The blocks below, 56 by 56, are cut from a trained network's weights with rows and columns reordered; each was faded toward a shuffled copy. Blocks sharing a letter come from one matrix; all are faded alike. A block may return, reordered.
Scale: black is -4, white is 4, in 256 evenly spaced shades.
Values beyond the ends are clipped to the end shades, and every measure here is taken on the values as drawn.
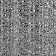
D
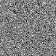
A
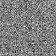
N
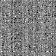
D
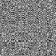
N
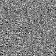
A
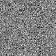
A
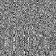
N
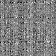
D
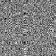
N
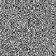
N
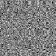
N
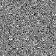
A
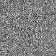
A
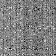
D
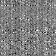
D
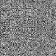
N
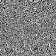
A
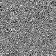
A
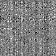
D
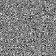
A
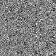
A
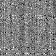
D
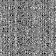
D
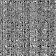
D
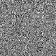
A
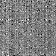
D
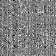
D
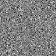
A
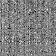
D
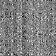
D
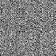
N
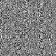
N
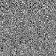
A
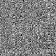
N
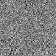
A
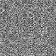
N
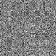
N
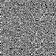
N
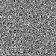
A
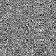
N
